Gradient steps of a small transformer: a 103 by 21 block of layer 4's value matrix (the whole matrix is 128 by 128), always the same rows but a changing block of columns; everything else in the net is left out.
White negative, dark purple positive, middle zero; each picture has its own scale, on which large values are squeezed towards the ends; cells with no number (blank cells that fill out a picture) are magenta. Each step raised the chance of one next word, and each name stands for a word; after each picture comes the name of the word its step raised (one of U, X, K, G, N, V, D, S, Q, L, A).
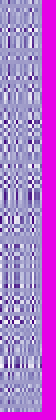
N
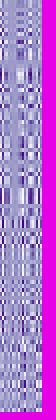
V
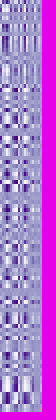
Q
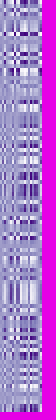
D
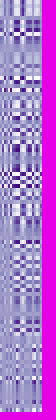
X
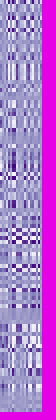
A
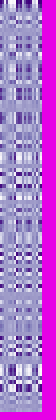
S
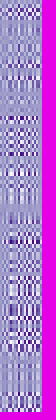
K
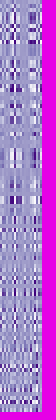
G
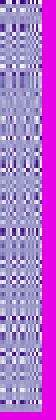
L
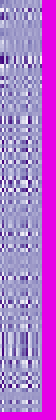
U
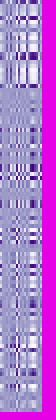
A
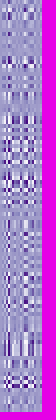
U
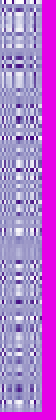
L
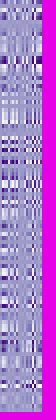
U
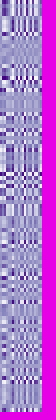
X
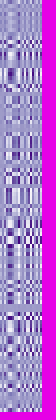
V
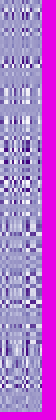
U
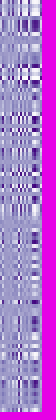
X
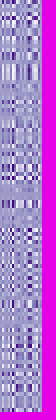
A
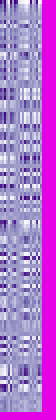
S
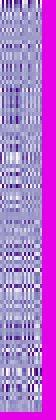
S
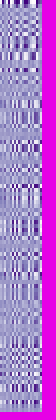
S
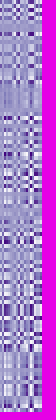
K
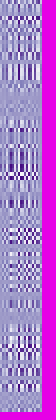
A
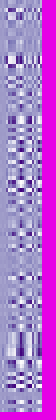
U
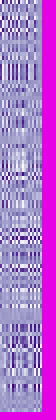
A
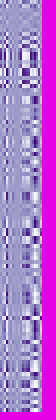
V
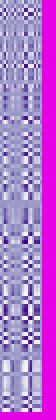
K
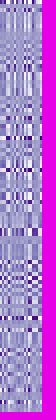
L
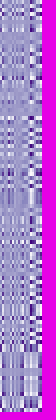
K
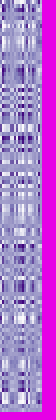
Q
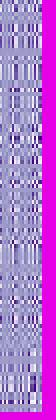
Q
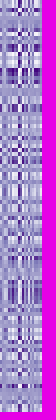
D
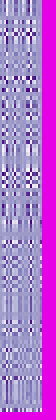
X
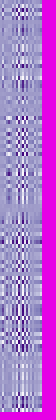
K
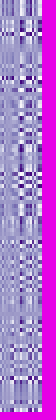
X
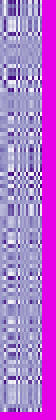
X
